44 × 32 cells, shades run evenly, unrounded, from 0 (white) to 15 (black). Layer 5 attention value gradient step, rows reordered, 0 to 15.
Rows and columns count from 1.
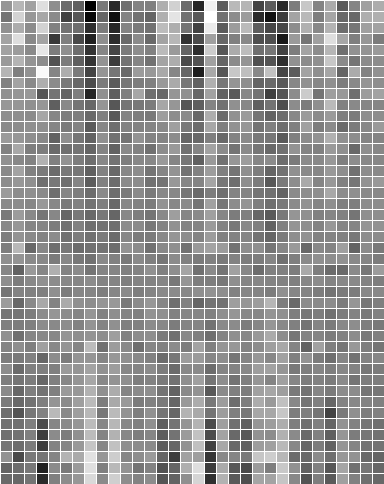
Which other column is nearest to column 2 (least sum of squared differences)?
15
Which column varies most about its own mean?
8
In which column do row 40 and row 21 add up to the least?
17
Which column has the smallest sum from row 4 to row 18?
28
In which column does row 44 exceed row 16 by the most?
18
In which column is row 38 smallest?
24
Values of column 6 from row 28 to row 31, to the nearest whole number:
5 7 7 6
